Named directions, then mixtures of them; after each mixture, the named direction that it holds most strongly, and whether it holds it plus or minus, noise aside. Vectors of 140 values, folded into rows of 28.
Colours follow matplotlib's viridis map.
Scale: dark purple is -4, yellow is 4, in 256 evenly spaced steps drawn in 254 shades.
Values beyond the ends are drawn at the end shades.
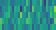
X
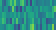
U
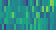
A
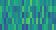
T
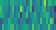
X, minus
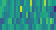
X, minus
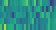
A, minus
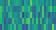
T, plus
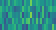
T, plus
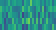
T, plus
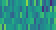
A, minus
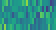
A, minus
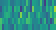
X, plus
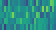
A, plus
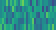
A, minus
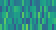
T, minus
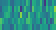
X, plus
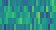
A, plus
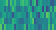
A, minus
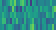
U, plus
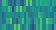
U, minus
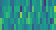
X, plus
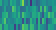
T, minus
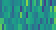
X, plus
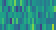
U, plus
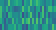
T, plus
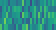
T, minus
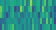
X, minus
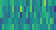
X, minus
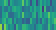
T, minus
